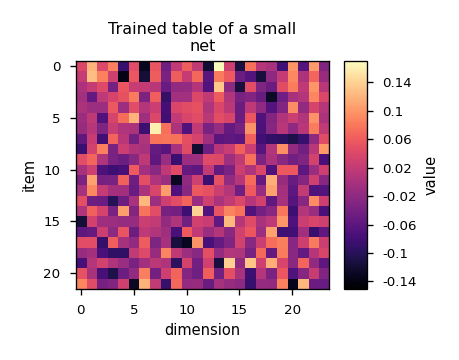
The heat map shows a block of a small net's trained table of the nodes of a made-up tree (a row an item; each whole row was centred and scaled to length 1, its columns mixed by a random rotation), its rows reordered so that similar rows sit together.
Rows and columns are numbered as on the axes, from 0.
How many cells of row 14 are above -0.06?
19
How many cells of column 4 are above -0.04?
15
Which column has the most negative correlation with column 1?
12
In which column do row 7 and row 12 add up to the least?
20
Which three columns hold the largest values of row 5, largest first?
5, 22, 4
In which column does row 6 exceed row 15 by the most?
7
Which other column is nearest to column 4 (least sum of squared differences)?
21
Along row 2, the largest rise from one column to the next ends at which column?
13
